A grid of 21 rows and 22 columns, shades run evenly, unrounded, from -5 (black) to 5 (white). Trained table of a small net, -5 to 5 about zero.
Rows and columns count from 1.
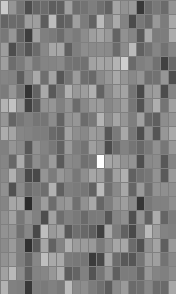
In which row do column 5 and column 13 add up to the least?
17
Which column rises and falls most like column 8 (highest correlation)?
6
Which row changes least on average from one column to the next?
5
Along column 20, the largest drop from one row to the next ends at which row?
9
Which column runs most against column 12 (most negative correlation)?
7
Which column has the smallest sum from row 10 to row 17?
4
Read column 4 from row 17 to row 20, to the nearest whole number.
0 -3 -1 -1
